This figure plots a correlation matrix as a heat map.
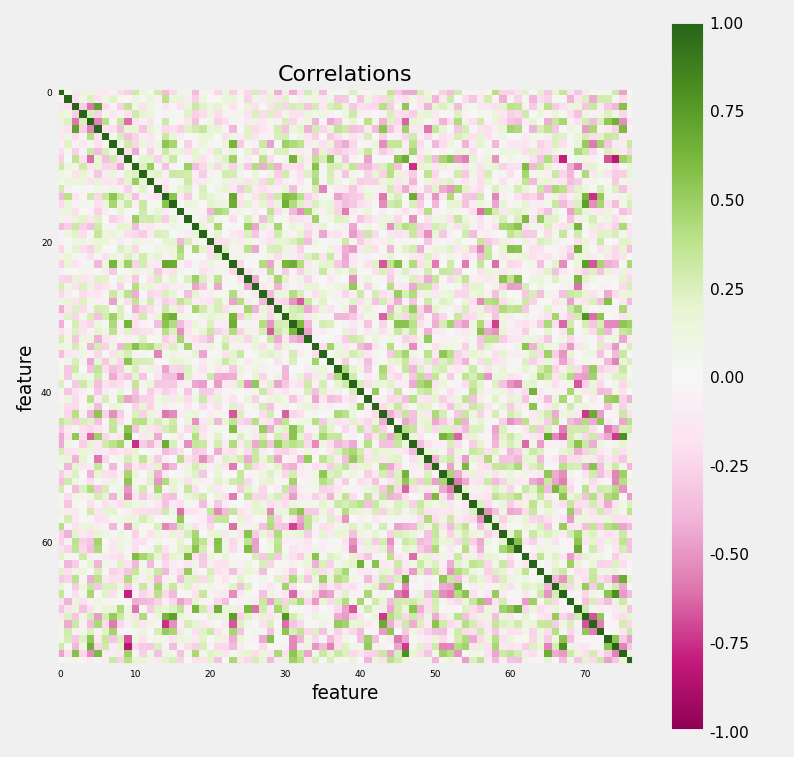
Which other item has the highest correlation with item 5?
2
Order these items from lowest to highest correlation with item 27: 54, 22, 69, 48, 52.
54, 48, 22, 52, 69
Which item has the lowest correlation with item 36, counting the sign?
74
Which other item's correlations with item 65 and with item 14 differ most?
71
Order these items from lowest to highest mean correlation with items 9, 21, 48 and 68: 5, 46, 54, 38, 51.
54, 38, 5, 51, 46
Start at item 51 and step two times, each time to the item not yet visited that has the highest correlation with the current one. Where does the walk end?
75
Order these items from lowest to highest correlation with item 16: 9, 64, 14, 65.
65, 64, 14, 9
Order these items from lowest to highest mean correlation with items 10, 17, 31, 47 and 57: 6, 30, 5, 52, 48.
48, 6, 5, 30, 52
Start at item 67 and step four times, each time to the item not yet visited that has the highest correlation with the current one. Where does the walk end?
28
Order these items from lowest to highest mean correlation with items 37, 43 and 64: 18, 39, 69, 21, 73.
69, 21, 73, 18, 39
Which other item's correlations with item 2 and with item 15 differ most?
70
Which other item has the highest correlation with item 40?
63
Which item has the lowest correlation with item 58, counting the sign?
31
